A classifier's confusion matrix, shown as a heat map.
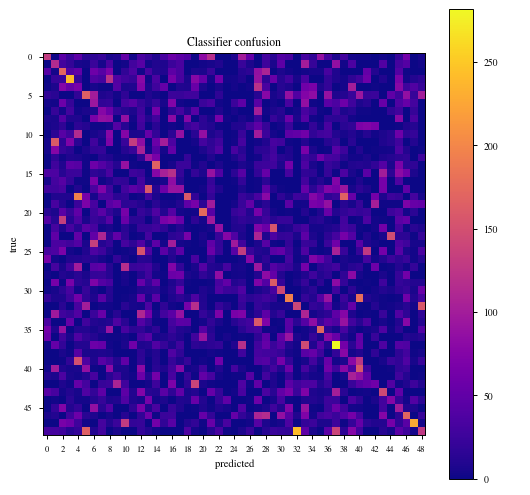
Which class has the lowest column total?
23
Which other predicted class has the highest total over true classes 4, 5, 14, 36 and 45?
31
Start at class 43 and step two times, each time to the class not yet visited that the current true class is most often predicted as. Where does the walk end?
33
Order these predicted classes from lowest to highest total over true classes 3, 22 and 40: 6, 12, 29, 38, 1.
6, 38, 1, 12, 29
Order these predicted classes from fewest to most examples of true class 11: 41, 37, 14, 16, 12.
41, 37, 16, 14, 12
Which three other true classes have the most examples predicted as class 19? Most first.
42, 32, 3
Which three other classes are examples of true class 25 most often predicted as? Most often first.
12, 41, 37
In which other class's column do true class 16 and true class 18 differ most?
4
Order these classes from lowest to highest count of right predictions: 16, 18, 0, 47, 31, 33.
16, 33, 0, 18, 31, 47
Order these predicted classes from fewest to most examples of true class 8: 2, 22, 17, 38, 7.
17, 38, 2, 22, 7
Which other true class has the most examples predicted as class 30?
46
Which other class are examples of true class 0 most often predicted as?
21
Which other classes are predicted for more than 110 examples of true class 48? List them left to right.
5, 32, 37
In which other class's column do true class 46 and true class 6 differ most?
28
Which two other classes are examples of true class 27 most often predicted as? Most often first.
10, 4
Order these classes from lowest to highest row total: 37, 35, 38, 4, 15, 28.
38, 28, 35, 4, 15, 37
